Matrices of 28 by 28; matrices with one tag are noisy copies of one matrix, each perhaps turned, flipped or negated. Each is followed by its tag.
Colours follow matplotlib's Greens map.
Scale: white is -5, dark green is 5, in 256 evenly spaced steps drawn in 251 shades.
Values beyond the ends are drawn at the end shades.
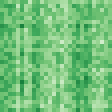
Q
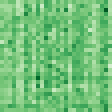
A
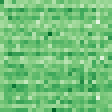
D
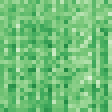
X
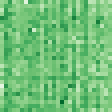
A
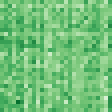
A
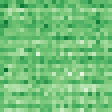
D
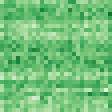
Q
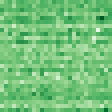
A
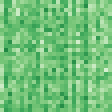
A
